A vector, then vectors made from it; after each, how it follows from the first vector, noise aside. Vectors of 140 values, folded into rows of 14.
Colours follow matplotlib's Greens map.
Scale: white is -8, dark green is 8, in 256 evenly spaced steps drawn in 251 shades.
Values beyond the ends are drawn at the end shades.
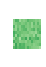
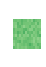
wrapped around, negated, shrunk.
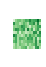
reversed, scaled up.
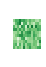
wrapped around, scaled up.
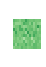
wrapped around, partly zeroed.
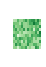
reversed, scaled up.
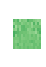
partly zeroed.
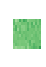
negated, partly zeroed.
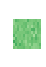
partly zeroed.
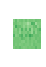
wrapped around, partly zeroed.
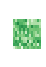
wrapped around, negated, scaled up.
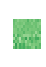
partly zeroed.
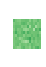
wrapped around, partly zeroed.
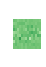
negated, partly zeroed.
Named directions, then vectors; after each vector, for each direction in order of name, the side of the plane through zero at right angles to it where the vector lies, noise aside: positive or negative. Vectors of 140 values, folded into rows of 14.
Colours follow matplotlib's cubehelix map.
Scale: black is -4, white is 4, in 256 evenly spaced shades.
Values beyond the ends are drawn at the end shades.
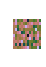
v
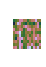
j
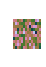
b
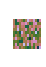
negative, negative, negative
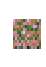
positive, negative, negative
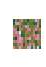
positive, positive, positive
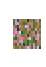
positive, positive, positive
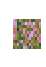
positive, negative, positive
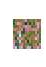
negative, positive, positive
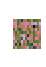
negative, negative, positive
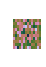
negative, positive, positive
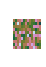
positive, positive, negative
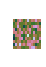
positive, positive, negative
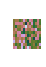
negative, positive, positive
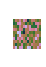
negative, positive, positive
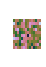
negative, negative, positive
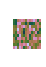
negative, positive, negative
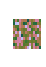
positive, positive, positive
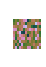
negative, positive, positive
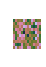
negative, positive, positive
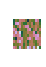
positive, positive, positive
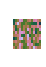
positive, positive, negative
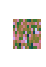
negative, negative, positive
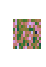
positive, negative, positive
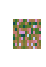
positive, positive, negative
